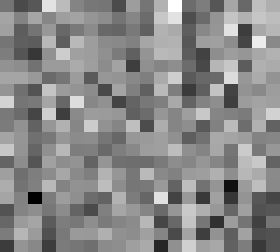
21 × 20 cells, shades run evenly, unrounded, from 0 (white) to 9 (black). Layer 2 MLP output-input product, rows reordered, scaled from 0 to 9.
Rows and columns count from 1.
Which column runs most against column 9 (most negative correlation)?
13
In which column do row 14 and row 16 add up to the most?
17
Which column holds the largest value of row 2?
14
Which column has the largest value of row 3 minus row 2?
18
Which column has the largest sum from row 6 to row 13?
3
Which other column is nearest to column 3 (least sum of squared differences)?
2
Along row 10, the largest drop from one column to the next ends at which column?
4
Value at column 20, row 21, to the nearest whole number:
6
